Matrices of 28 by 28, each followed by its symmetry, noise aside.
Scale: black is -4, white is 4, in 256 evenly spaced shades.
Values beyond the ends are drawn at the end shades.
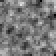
symmetric across the other diagonal.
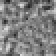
antisymmetric.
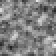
same after a half turn.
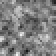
symmetric across the other diagonal.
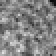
symmetric across the other diagonal.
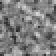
antisymmetric.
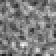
no symmetry.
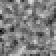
antisymmetric.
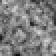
symmetric across the other diagonal.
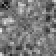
symmetric.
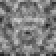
mirrored left to right.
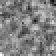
symmetric across the other diagonal.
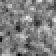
antisymmetric.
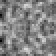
mirrored top to bottom.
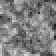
antisymmetric.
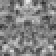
mirrored left to right.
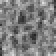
same after a half turn.
